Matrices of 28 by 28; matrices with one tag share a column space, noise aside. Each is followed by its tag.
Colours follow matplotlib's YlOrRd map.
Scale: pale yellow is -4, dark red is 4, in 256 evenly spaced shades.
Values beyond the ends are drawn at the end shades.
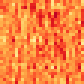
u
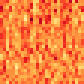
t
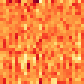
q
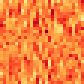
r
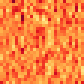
t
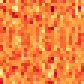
t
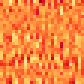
q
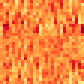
r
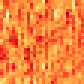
u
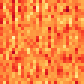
t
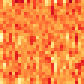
q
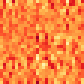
q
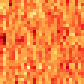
u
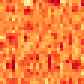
q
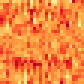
r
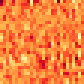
q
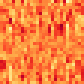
r
